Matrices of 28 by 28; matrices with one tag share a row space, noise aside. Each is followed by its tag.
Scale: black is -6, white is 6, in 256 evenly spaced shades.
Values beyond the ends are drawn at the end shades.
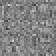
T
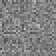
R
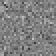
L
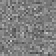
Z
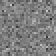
T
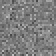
Z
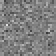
L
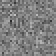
Z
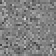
R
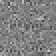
Z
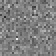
T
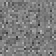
R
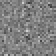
L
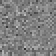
R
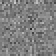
Z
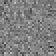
L
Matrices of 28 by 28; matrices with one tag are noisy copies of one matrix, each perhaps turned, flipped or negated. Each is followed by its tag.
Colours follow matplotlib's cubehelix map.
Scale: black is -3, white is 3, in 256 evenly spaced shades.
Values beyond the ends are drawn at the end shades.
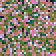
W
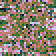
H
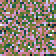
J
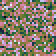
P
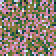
J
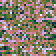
P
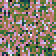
H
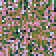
J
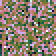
J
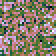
P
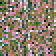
J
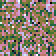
P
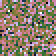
J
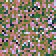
W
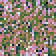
H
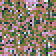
H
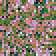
P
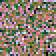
J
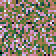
W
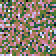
J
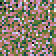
J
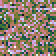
H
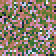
W
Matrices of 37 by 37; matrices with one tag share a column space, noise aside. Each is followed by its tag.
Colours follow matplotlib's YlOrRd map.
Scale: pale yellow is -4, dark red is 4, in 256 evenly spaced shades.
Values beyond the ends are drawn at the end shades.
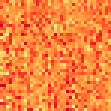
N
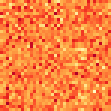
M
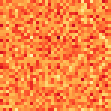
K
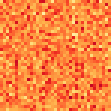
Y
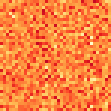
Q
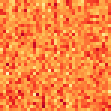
N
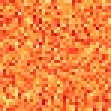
M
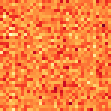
Q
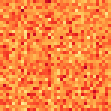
Q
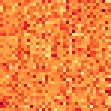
K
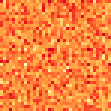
M
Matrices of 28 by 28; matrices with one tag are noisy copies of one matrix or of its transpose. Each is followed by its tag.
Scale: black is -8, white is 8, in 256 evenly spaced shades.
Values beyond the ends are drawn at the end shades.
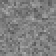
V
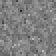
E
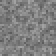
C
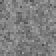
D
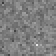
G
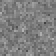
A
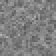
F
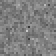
G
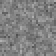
A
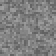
E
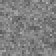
D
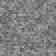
C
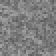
D
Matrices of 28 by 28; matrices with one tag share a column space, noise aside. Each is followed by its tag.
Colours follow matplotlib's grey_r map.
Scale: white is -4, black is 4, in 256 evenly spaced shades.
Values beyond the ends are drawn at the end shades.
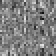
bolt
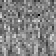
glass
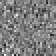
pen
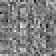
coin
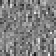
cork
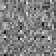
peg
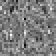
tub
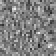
tub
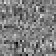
pen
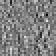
glass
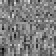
glass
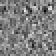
tub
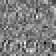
pen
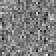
peg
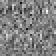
tub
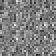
peg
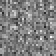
peg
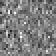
tub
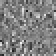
pen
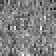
bolt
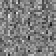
peg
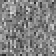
coin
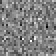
peg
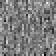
bolt
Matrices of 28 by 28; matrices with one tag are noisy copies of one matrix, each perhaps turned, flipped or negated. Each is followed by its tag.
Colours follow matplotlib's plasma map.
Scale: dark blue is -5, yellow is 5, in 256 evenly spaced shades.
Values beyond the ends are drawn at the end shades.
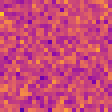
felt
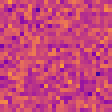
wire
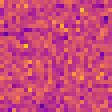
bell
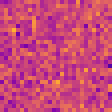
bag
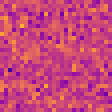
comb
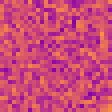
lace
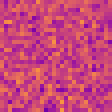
felt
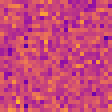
comb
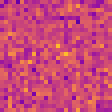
lace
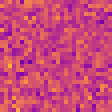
lace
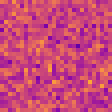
bag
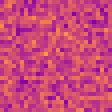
wire
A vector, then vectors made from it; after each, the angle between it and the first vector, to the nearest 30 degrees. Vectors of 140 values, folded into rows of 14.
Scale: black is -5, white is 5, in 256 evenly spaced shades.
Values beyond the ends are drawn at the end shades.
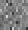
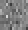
30 degrees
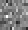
30 degrees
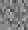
90 degrees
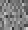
120 degrees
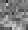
60 degrees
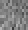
120 degrees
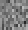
90 degrees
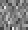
60 degrees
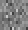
30 degrees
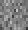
60 degrees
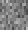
120 degrees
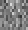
120 degrees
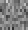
120 degrees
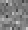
150 degrees
